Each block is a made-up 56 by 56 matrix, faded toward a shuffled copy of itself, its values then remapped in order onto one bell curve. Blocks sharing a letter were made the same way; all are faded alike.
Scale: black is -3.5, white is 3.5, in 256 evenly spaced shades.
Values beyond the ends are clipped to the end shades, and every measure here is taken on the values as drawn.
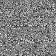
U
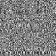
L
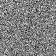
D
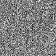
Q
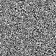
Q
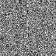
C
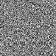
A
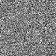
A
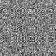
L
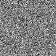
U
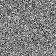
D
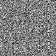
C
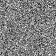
D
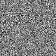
U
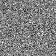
U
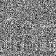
A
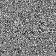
U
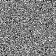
U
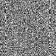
C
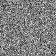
D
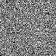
Q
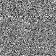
U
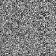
C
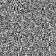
C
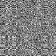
L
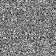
U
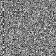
C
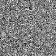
C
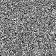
D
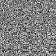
A
